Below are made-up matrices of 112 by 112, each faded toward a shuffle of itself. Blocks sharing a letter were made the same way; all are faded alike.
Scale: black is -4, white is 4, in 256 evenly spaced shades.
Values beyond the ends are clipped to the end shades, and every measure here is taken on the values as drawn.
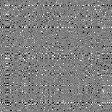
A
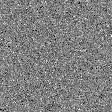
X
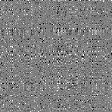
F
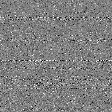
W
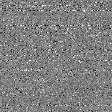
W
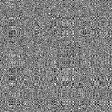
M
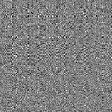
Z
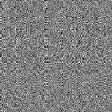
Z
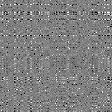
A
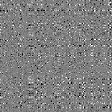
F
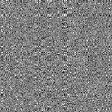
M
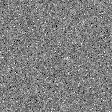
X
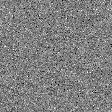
X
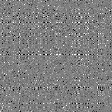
F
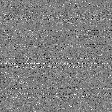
W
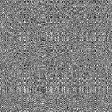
Z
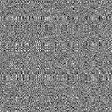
Z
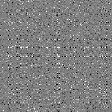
F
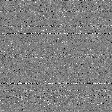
W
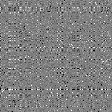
A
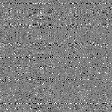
F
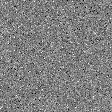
X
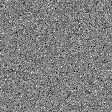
X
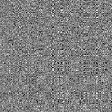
Z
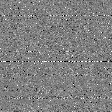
W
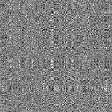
M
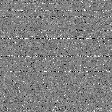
W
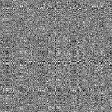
M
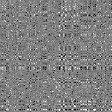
A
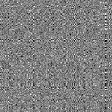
M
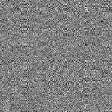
Z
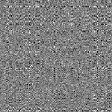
Z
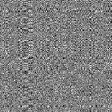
M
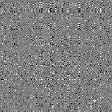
F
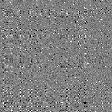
F
